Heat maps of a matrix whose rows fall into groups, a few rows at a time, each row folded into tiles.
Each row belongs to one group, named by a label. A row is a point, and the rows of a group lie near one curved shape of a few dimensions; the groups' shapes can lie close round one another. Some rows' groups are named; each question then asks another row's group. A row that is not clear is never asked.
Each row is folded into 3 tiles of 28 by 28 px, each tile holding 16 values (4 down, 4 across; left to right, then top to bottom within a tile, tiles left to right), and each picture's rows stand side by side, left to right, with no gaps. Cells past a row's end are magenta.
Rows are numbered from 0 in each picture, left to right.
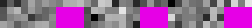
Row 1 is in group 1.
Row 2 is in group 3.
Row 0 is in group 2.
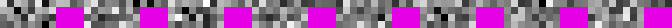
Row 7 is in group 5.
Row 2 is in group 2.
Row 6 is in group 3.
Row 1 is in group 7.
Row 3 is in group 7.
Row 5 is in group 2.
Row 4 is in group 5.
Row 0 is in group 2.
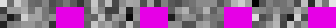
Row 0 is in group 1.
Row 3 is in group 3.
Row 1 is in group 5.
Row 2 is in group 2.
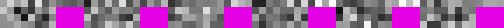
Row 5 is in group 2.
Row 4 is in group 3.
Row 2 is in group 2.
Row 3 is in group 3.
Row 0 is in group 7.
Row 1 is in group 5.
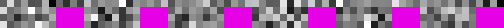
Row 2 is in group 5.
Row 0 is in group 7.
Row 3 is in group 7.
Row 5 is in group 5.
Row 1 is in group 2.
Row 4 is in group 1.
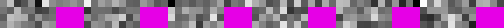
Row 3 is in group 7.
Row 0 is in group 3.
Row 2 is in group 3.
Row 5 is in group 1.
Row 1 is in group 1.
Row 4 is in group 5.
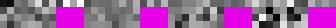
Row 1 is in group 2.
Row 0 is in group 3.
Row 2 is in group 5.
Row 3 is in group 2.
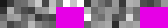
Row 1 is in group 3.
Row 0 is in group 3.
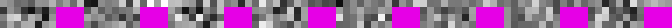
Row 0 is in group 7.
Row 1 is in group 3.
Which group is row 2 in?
7
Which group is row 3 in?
5
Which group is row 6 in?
5
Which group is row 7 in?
3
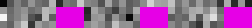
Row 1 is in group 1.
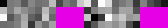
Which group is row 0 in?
3
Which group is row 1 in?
1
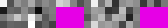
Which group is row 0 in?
1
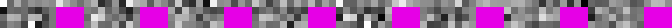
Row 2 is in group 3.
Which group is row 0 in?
1
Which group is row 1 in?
3
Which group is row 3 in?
7
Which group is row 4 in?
1
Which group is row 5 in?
2
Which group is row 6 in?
5
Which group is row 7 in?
2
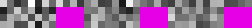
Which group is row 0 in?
7
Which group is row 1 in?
3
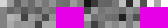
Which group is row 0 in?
7
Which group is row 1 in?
3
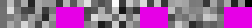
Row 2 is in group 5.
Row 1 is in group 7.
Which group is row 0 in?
5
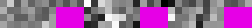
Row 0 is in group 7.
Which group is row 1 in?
1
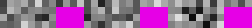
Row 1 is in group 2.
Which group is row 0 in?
5
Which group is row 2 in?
7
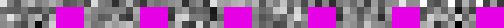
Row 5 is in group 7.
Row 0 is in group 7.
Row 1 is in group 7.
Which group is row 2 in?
3
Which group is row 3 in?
5
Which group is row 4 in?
1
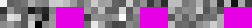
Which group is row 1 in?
5
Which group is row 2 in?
7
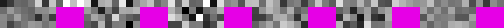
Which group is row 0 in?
3
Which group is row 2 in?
2
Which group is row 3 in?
1
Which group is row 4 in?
2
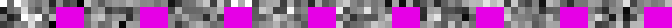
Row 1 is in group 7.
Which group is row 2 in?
3
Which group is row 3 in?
1
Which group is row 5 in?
3
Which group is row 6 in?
3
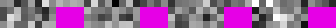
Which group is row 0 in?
3
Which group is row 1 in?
7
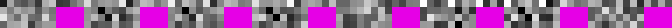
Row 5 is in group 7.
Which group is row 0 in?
3
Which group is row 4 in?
5
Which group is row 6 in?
2
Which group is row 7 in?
7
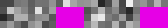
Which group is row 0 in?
2
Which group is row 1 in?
3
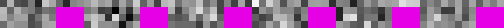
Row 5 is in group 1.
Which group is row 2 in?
5
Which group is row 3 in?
1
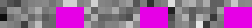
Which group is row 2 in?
1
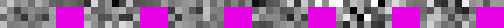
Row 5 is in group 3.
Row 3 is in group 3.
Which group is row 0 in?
7
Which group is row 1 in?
7
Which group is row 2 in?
1
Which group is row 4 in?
2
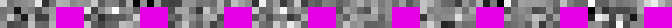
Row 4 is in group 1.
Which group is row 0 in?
2
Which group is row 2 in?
2
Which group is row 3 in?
7
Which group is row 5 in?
5
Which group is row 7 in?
1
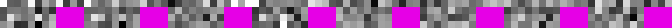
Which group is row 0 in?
7
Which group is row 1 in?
7
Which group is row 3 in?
1
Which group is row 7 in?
5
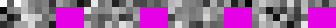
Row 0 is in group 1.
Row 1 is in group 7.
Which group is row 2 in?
5
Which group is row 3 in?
7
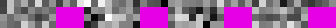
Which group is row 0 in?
5
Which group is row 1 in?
1
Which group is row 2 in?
7
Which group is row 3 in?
7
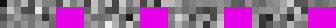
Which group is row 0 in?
1
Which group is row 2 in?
7
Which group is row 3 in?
5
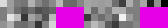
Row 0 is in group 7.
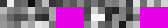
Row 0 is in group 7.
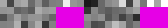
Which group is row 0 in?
2
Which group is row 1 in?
3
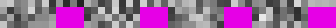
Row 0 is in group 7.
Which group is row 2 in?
1
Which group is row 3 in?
3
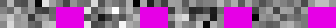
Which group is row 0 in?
3
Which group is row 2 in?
7
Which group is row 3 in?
2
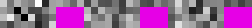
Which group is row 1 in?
3
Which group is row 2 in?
5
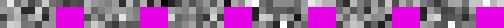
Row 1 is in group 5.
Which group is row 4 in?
2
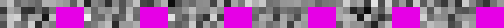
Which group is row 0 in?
7
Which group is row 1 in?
3
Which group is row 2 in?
3
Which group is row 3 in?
7
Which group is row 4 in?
7
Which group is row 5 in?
3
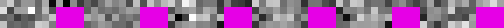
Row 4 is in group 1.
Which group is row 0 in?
7
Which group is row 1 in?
2
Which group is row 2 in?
1
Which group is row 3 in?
1
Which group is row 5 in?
2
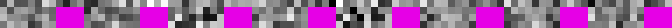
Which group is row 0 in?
3
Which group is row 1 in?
3
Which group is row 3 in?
5
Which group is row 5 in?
1
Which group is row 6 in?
1
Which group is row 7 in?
3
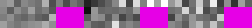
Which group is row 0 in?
7
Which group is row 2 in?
7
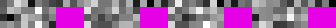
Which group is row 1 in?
7
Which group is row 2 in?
7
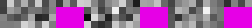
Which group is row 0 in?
5
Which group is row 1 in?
2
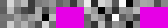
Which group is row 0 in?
5
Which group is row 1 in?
2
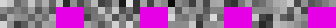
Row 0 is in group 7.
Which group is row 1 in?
7
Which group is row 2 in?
3
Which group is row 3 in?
5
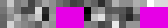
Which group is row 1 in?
3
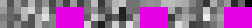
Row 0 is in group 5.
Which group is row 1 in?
2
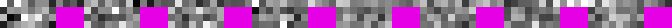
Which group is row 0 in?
1
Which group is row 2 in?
7
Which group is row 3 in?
1
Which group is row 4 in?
7
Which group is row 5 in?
2
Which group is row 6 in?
3
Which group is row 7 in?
1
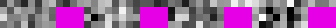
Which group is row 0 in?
3
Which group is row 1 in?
1
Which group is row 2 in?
3
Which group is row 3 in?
2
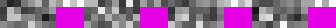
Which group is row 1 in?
7
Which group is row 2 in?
3
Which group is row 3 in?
3
